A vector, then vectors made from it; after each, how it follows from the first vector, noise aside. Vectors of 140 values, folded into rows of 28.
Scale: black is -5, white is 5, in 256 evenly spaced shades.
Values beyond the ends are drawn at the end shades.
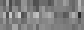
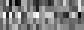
scaled up.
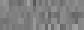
wrapped around, shrunk.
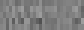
wrapped around, negated, shrunk.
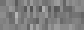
wrapped around, negated, shrunk.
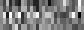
scaled up.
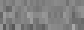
wrapped around, negated, shrunk.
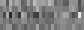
negated.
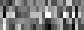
reversed, scaled up.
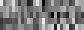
wrapped around, scaled up.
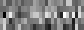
reversed, scaled up.
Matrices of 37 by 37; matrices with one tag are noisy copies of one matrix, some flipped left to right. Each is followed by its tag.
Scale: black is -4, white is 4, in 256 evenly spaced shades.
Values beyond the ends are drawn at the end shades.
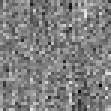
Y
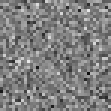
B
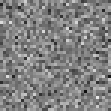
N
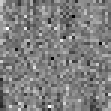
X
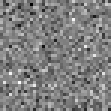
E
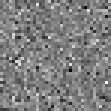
B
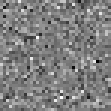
B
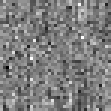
Y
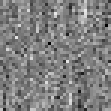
Y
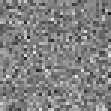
N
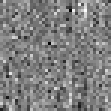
Y
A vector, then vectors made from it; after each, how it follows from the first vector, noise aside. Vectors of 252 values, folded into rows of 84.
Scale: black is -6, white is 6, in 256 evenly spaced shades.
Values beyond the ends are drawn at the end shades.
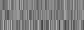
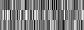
wrapped around, negated, scaled up.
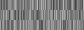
wrapped around.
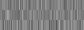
negated, shrunk.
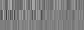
wrapped around, negated, partly zeroed.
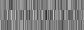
wrapped around.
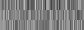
wrapped around.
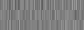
reversed, shrunk.
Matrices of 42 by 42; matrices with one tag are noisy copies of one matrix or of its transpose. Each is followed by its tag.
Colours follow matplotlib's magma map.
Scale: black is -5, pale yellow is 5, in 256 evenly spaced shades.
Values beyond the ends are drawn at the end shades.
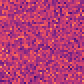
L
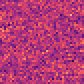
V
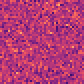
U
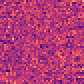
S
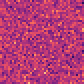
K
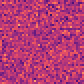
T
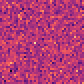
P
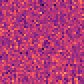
S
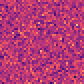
K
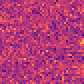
V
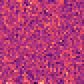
V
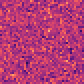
U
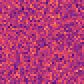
P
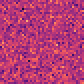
P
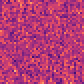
V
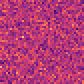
L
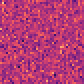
T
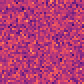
P
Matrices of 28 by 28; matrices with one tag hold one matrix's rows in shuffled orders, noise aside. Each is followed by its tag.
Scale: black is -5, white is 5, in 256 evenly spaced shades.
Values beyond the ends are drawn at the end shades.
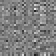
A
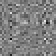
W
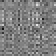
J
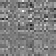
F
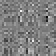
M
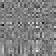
J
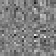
A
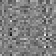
W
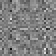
W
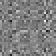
W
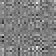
J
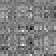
F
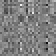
M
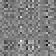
M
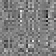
M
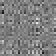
J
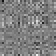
J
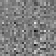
A
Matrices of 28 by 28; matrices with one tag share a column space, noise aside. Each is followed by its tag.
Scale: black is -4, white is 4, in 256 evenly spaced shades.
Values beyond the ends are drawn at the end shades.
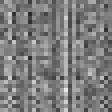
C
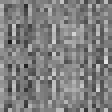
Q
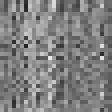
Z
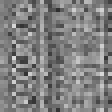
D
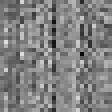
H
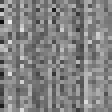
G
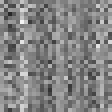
G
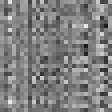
D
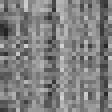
Z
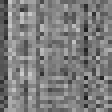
C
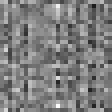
Q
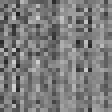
H
